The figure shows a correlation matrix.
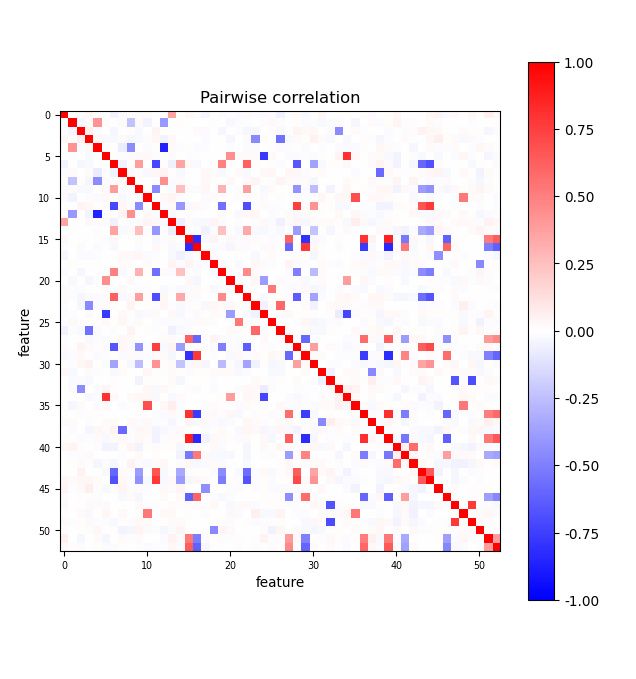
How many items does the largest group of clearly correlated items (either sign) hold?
10
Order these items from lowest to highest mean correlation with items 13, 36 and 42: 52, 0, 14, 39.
14, 0, 52, 39
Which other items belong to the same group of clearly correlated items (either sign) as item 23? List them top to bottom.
3, 26
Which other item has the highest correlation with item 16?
29
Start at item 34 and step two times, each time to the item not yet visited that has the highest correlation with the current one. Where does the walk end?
20
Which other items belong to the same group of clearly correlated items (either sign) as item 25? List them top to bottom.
21
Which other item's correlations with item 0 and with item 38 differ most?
7
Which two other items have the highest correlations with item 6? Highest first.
22, 19
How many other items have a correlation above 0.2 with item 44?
4
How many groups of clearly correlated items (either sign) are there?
15
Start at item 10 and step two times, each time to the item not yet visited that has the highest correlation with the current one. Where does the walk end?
48
